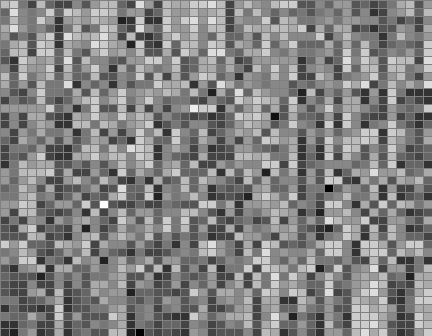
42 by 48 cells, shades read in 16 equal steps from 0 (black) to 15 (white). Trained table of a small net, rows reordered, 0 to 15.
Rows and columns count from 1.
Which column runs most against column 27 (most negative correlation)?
3
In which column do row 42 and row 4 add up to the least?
15
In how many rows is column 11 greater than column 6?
25
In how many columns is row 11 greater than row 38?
26
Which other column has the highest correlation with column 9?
13
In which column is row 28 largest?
37
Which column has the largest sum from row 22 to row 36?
42
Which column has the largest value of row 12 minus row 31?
27
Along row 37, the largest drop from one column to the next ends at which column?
38
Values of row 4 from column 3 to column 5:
9 7 8
